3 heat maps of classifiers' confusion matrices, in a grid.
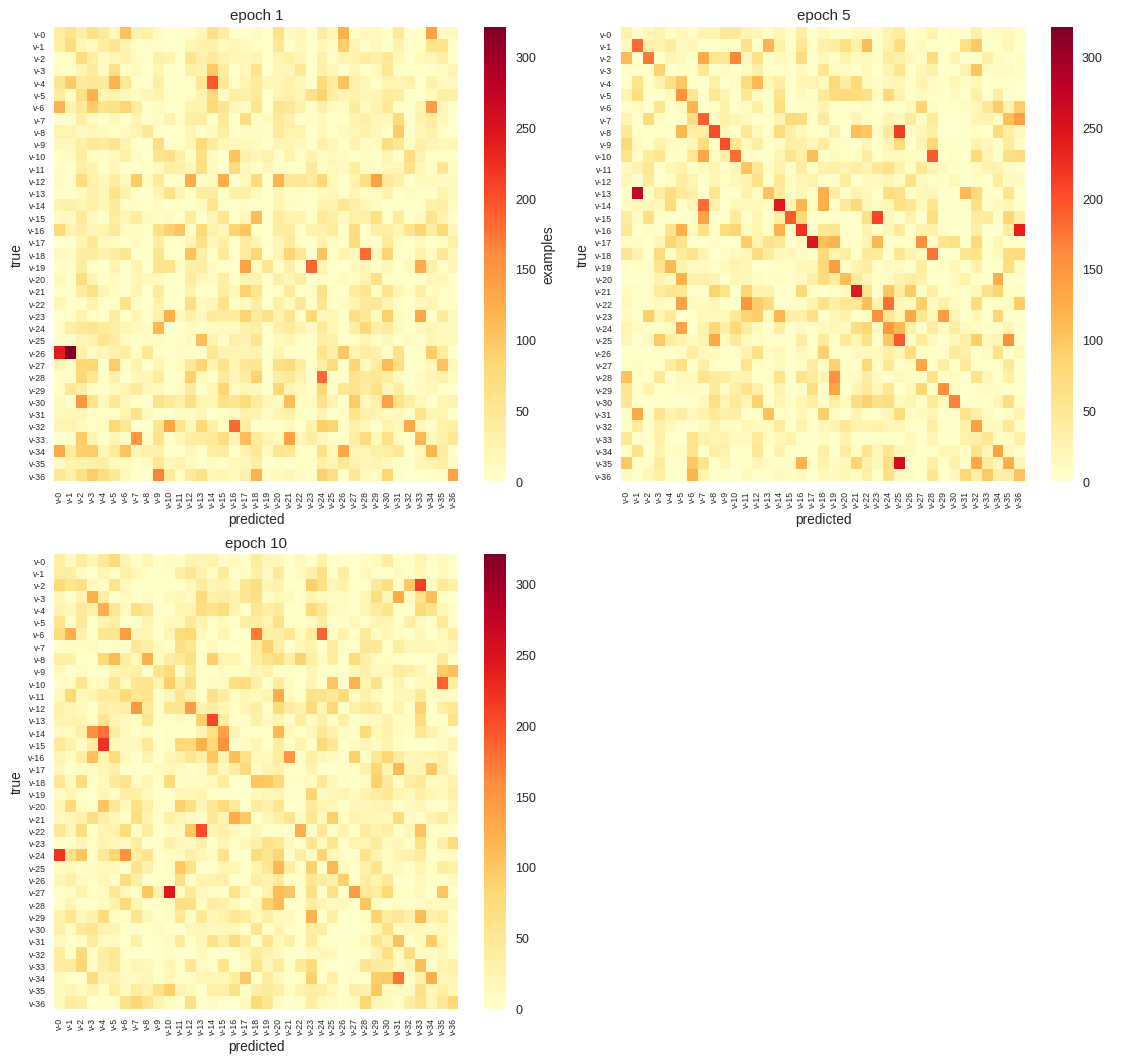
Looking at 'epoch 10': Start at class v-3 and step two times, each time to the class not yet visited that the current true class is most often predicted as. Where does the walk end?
v-34
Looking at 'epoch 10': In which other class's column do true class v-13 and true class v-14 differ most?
v-3
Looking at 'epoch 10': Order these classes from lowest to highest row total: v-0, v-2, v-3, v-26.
v-0, v-26, v-3, v-2
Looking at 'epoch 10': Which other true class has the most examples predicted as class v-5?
v-8
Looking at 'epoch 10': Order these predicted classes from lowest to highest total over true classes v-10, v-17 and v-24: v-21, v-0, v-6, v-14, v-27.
v-21, v-14, v-27, v-6, v-0
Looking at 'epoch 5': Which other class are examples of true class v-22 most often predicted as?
v-24
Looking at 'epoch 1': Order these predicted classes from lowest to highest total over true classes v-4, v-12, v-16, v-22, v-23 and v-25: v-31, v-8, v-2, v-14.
v-8, v-31, v-2, v-14
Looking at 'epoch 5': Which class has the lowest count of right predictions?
v-0
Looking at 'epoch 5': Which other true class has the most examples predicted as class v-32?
v-35
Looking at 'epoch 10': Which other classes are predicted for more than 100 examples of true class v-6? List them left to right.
v-1, v-18, v-24
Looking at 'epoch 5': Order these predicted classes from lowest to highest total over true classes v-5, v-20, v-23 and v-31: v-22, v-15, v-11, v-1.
v-15, v-22, v-11, v-1
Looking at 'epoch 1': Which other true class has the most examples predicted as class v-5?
v-4
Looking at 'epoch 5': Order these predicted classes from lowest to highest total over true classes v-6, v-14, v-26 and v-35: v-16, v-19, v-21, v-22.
v-19, v-22, v-21, v-16
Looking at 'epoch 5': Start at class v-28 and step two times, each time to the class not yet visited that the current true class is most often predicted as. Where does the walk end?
v-4
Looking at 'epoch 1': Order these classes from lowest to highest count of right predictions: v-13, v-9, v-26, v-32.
v-13, v-9, v-26, v-32
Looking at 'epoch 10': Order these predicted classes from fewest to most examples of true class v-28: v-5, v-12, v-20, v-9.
v-9, v-5, v-12, v-20
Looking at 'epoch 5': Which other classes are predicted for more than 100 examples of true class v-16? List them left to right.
v-5, v-14, v-36
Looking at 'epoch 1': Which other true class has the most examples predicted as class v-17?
v-19
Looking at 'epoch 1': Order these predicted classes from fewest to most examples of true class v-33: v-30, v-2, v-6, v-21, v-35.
v-6, v-35, v-30, v-2, v-21
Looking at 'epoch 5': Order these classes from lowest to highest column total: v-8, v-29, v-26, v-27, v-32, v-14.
v-29, v-26, v-27, v-8, v-14, v-32
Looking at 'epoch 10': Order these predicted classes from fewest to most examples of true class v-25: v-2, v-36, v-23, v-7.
v-2, v-36, v-7, v-23
